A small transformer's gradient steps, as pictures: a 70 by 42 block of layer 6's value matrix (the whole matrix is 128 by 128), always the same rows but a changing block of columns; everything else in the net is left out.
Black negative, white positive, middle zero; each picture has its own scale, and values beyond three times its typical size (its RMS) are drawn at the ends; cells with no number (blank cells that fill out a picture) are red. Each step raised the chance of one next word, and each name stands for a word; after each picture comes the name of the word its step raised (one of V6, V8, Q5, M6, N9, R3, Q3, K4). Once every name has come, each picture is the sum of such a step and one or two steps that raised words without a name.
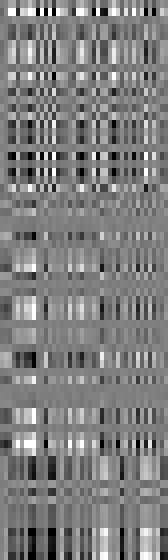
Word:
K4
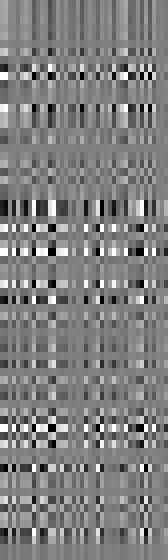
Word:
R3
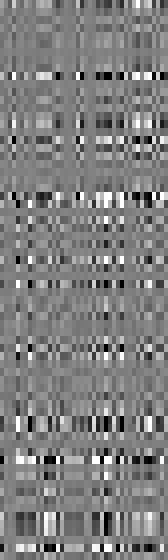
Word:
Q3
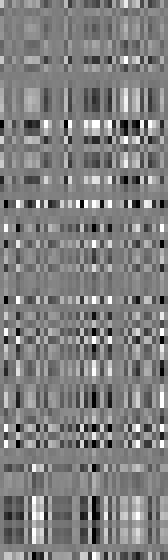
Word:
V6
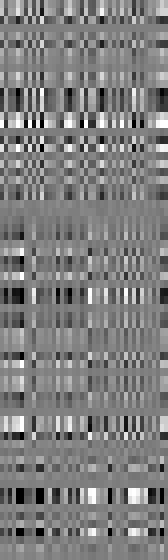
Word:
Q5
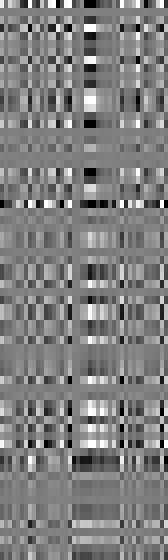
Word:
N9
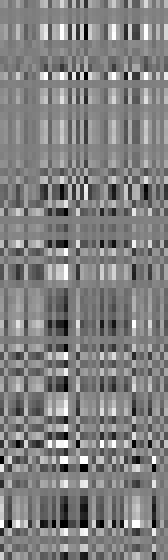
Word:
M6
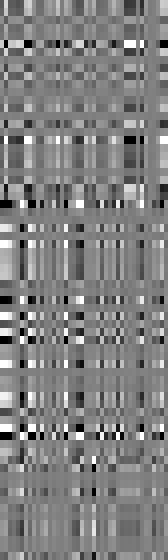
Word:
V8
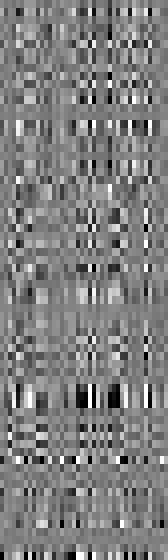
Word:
M6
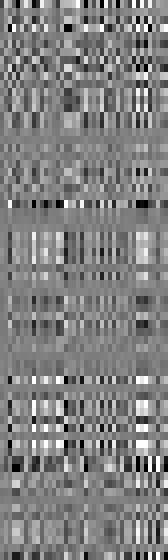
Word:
N9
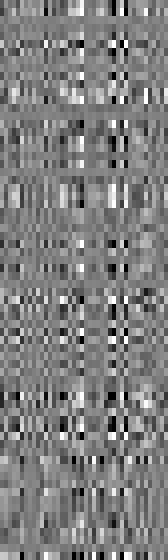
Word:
V8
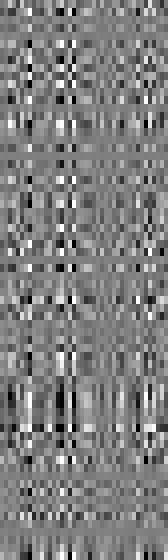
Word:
N9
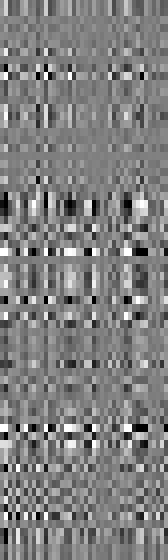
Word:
R3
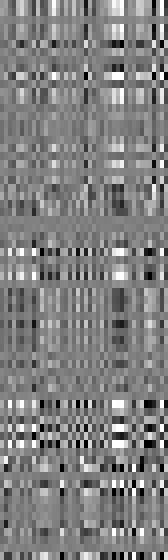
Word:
M6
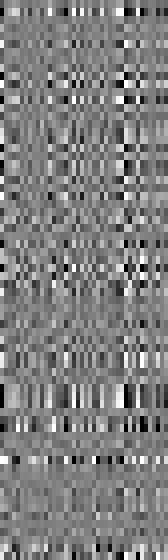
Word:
Q3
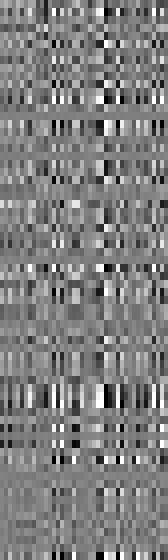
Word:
N9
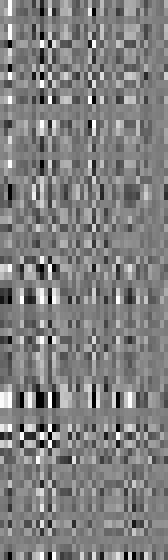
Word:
M6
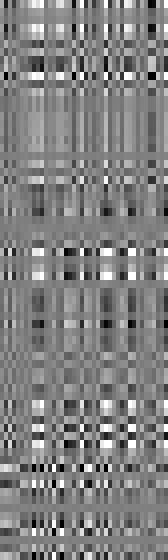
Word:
M6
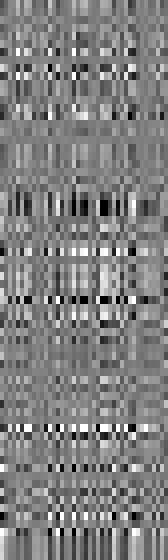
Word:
R3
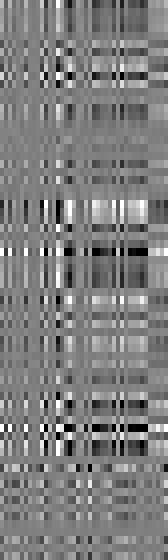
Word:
R3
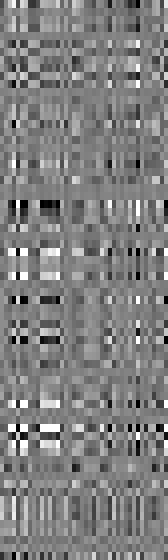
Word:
V6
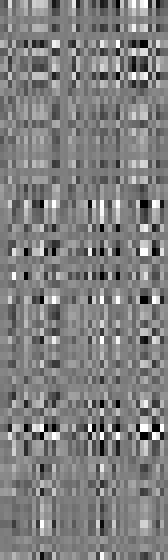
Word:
V8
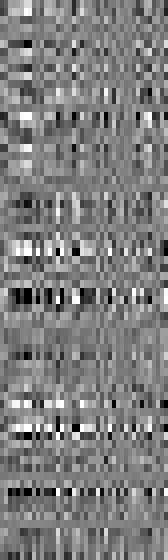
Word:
Q5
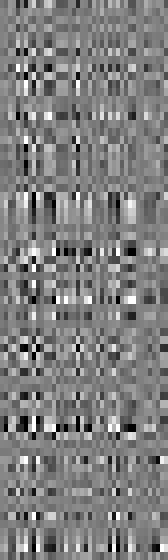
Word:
Q3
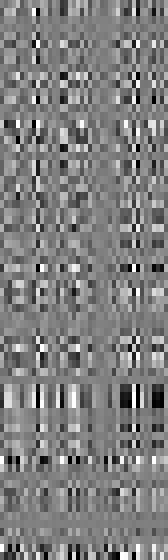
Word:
Q3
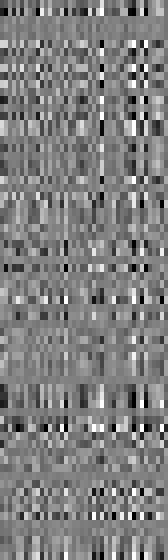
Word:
V6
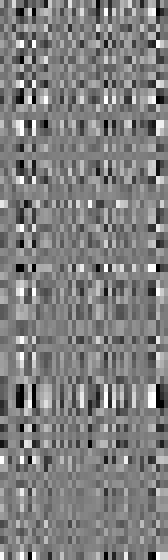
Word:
N9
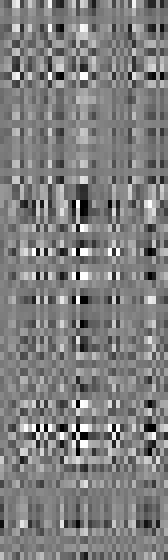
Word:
M6
